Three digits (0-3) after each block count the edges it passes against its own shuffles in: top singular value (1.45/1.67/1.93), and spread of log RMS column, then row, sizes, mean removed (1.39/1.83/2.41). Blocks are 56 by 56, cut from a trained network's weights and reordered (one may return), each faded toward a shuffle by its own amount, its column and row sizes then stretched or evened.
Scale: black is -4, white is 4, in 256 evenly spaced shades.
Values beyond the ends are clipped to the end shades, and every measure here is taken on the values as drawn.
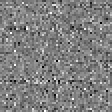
1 2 1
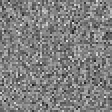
1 0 0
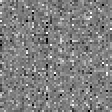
0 3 0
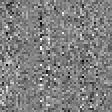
0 3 0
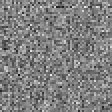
1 0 0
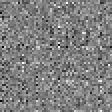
0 2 2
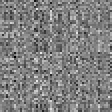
3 3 0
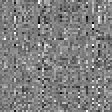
3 3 2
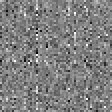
1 3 1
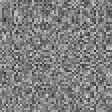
3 2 1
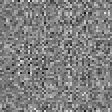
3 2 2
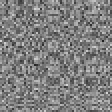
3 0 0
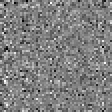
1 2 2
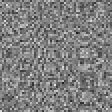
3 0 0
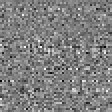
1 0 3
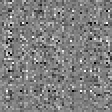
0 3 2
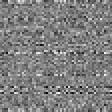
3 0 3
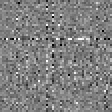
1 2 1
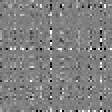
3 3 3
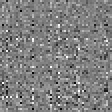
0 3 3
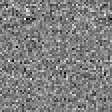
1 1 2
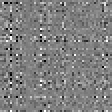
3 3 3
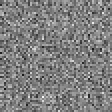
3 1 1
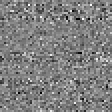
0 0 3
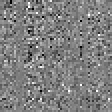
0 3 2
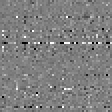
2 1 2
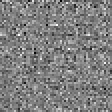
0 1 2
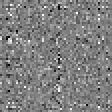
0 3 1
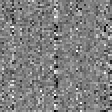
2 3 0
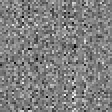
2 3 0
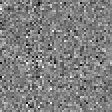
0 2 2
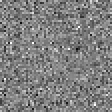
1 0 2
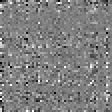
0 3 3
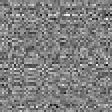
3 0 3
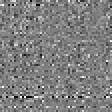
2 2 3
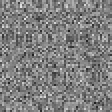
3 1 1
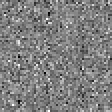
0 2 0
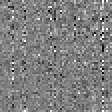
2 3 1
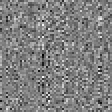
3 3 0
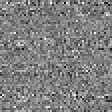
1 0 3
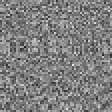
2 0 0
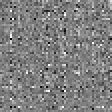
1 3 2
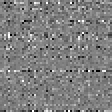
0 2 3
